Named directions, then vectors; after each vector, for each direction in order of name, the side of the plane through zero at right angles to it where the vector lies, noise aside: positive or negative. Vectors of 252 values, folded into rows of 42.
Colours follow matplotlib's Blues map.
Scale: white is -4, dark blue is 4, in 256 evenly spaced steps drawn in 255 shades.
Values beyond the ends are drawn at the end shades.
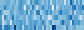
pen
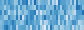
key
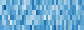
negative, positive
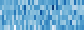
negative, negative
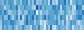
positive, negative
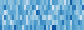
negative, positive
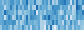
positive, negative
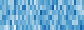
negative, negative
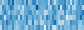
positive, negative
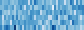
positive, positive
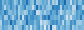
positive, negative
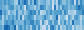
positive, positive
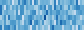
positive, positive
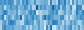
positive, negative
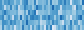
positive, negative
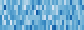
negative, positive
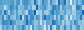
positive, negative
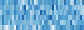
negative, negative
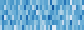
positive, negative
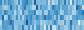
positive, negative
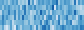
negative, negative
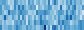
negative, positive
